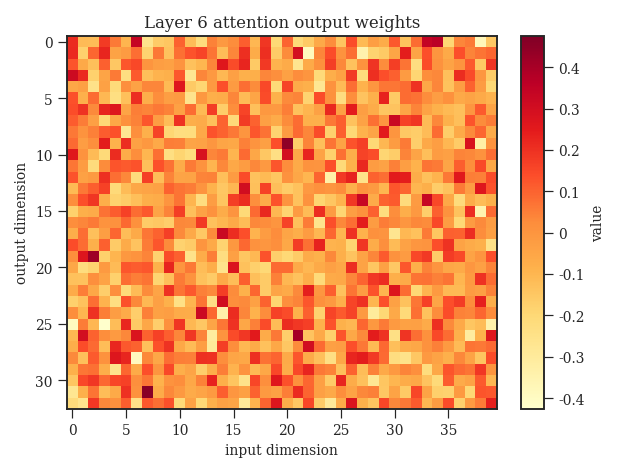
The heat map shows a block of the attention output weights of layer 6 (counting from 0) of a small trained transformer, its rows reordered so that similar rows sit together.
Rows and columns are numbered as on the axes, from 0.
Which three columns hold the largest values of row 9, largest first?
20, 37, 3
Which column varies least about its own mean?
8
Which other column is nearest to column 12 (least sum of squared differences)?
25
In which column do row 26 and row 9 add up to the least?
38
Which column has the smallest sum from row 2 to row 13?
11
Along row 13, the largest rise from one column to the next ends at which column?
16
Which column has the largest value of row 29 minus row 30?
28
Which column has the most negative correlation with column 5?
0
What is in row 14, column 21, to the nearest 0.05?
-0.15
